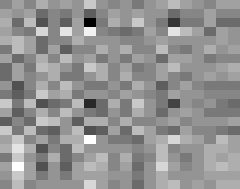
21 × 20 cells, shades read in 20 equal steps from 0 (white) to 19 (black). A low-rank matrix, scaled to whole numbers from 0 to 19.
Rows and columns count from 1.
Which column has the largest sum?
4
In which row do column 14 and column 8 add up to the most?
3
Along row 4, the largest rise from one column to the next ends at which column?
9
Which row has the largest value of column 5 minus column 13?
15
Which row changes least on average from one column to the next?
5
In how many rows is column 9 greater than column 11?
6
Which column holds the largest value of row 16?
12
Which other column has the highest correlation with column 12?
10
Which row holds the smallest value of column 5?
14
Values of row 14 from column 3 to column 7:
11 4 5 8 12
